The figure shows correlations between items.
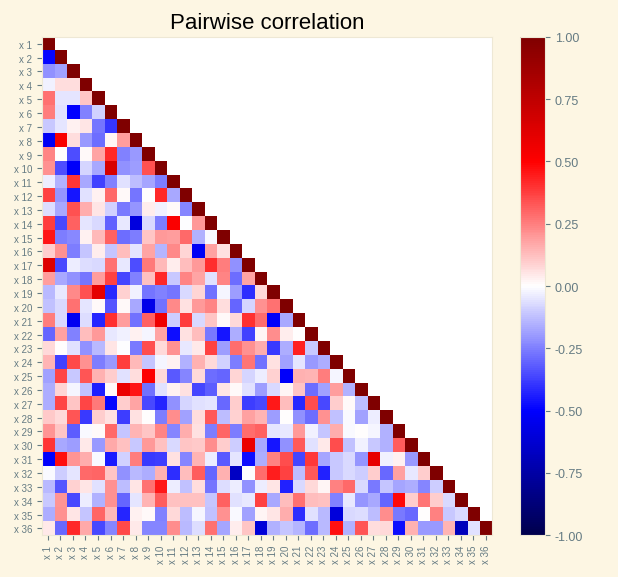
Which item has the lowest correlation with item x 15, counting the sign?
x 22
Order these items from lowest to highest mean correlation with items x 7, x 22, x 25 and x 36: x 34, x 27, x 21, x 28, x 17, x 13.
x 34, x 28, x 17, x 13, x 21, x 27
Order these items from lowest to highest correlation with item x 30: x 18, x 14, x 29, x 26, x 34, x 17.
x 18, x 26, x 34, x 14, x 29, x 17
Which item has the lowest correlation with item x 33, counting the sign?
x 20
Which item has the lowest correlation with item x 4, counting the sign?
x 28
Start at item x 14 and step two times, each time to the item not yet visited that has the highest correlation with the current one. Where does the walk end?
x 3
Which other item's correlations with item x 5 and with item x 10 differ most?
x 21
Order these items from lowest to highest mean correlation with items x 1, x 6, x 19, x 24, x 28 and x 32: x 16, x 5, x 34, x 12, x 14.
x 16, x 34, x 14, x 12, x 5
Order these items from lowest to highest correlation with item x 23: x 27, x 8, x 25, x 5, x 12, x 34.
x 27, x 8, x 5, x 12, x 34, x 25
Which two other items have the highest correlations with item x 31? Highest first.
x 27, x 2
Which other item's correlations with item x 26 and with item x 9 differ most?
x 7
